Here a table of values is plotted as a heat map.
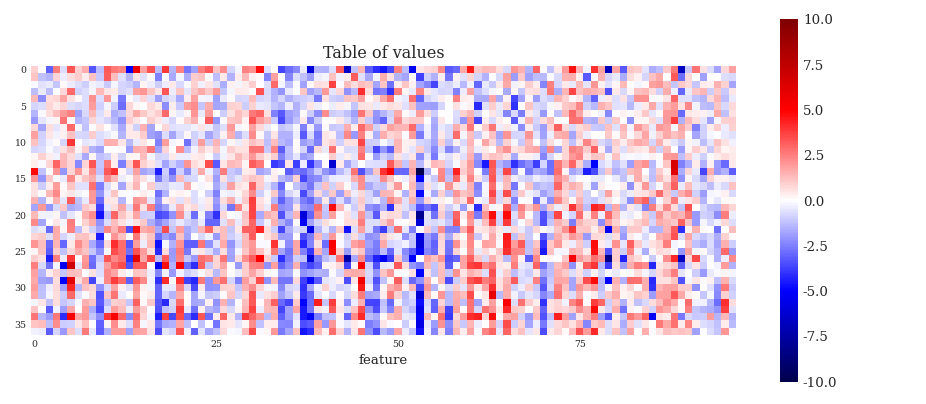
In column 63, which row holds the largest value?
31
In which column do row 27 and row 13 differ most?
77
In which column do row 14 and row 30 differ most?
45
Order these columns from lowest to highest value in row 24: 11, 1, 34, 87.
34, 1, 87, 11
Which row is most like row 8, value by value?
9
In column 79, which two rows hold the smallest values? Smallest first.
26, 0
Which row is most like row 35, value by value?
23
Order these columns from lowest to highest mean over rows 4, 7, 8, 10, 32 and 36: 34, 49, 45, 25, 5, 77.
34, 25, 49, 77, 5, 45
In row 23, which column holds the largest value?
65
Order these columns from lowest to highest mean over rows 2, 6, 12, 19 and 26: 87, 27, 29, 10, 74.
27, 10, 29, 87, 74
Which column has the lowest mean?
53
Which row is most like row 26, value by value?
0
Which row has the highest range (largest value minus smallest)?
14
